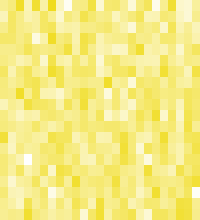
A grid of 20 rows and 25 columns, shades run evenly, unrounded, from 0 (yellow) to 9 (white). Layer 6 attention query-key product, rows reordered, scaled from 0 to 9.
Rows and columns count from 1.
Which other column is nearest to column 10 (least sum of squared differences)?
15
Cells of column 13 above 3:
17
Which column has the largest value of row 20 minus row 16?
19
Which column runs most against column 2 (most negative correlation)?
8
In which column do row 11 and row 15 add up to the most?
4
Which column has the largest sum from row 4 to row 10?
13
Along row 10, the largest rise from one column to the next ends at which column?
12
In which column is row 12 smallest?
24
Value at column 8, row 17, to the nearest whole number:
2
